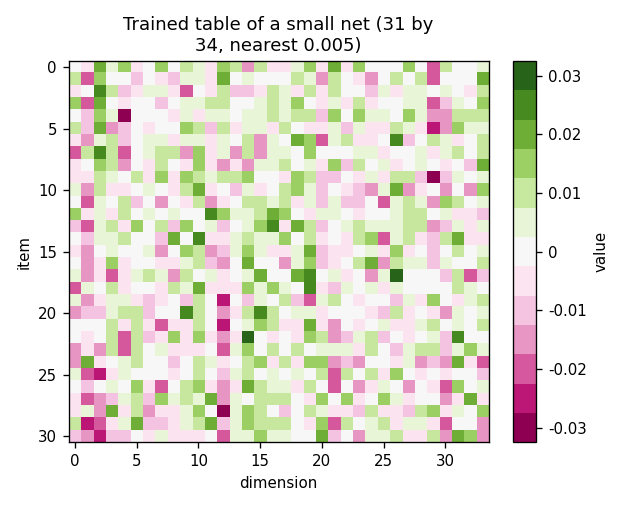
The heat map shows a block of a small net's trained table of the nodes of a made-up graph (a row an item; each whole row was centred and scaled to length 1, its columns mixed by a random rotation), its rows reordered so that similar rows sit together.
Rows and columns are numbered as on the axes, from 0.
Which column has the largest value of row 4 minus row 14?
25
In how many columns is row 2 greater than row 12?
10
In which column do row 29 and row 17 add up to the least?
1
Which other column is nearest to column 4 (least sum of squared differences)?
13
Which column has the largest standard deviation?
2
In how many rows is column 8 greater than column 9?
9
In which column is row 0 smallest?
29
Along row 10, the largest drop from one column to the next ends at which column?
27
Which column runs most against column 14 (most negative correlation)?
21
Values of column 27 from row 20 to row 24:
-0.005 -0.005 -0.005 0.005 0.005
